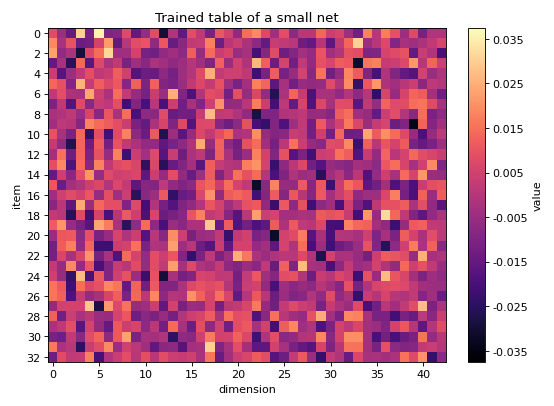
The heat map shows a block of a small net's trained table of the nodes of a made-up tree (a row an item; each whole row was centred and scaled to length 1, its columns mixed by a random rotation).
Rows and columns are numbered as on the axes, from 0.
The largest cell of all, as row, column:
0, 5
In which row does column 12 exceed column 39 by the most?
9
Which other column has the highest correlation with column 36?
37
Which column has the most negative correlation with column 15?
20
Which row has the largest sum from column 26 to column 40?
3
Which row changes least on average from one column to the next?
25
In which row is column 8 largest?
30
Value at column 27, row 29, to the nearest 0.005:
-0.005
